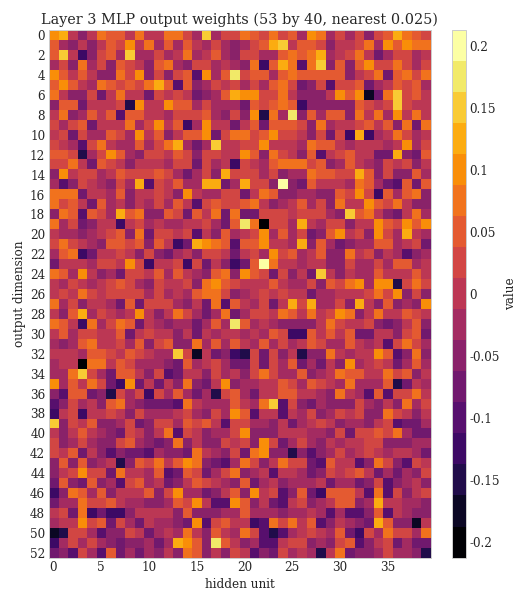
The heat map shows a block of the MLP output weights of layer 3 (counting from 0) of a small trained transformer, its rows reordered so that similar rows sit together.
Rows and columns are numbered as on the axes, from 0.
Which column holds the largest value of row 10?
32
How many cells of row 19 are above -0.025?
27
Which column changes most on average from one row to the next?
3
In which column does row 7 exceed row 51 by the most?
36
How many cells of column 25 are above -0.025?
33
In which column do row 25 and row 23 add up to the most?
22
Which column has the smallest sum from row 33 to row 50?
6
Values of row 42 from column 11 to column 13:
-0.025 -0.05 -0.05
